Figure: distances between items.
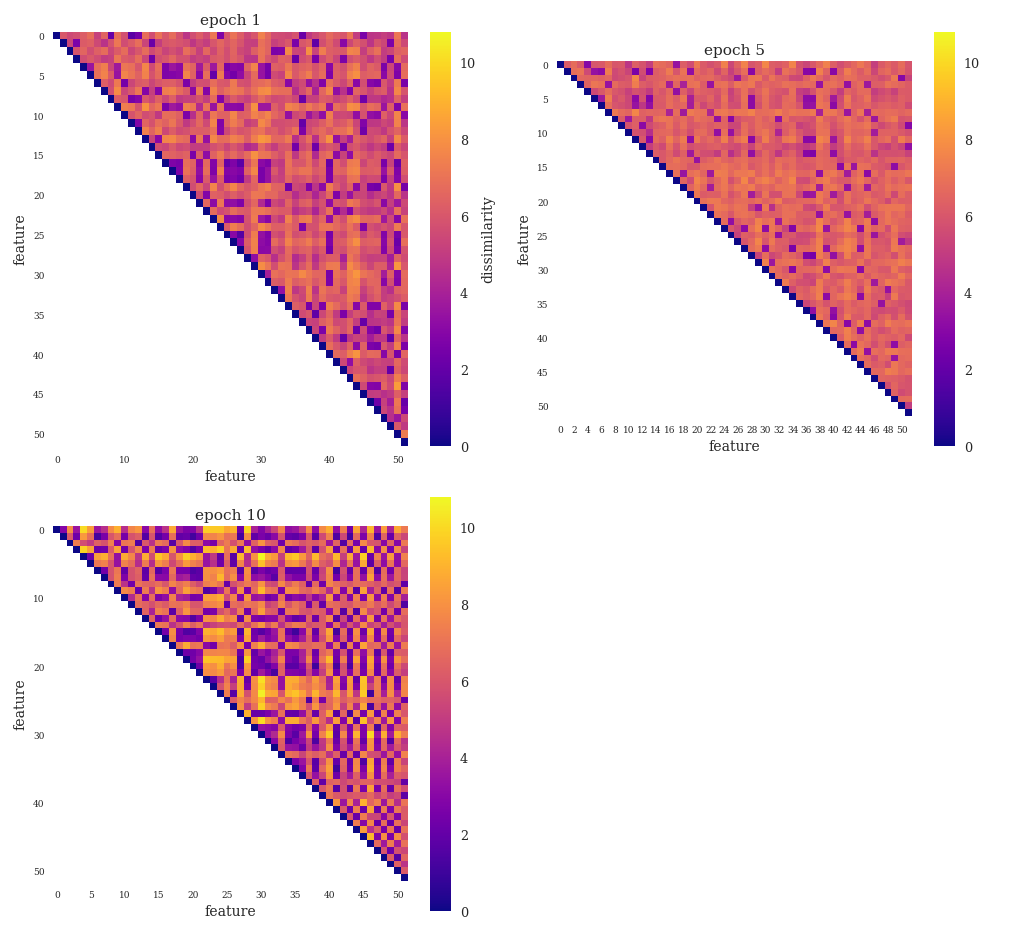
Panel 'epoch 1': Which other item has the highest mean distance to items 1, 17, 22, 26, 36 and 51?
29
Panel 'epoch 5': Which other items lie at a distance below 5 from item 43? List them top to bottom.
15, 41, 49
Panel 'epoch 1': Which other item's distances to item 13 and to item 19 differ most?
34
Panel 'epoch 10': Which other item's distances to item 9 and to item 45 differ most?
22
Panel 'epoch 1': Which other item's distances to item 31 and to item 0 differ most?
11
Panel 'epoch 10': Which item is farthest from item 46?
30
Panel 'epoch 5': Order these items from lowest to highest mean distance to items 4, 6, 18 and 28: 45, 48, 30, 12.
12, 45, 48, 30
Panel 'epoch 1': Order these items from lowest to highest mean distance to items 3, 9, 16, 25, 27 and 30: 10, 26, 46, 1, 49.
26, 49, 1, 46, 10
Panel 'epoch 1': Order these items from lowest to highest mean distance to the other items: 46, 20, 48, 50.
48, 46, 20, 50
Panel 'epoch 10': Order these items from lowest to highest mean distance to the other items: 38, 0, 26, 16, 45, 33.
38, 16, 45, 33, 0, 26
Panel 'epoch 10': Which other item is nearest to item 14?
40
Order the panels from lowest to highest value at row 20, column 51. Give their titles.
epoch 1, epoch 10, epoch 5
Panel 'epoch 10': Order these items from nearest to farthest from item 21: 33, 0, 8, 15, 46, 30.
15, 30, 0, 8, 33, 46
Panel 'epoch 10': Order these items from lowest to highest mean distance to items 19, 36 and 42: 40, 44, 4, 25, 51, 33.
33, 44, 51, 40, 25, 4
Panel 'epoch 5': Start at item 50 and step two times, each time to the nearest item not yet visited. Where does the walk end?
26
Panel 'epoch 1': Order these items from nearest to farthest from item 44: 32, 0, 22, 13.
0, 22, 13, 32
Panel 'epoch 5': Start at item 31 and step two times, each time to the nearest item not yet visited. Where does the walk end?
21
